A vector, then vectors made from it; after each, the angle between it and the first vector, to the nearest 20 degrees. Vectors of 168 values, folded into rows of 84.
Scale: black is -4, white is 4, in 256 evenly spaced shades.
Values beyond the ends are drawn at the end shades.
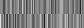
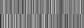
160 degrees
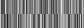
60 degrees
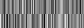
20 degrees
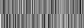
20 degrees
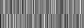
160 degrees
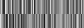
40 degrees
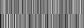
140 degrees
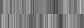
120 degrees
